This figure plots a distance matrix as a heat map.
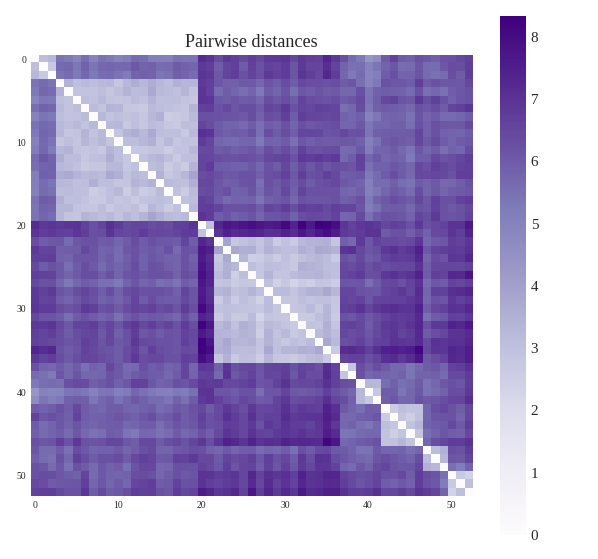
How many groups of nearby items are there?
9
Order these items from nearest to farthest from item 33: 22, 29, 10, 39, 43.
29, 22, 10, 39, 43
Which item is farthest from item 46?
35
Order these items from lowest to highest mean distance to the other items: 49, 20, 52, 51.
49, 51, 52, 20
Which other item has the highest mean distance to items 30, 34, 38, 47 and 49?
20
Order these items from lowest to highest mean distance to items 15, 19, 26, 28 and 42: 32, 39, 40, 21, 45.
32, 45, 40, 39, 21
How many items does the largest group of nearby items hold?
17
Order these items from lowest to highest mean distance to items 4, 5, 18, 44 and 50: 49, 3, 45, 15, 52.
15, 3, 45, 52, 49
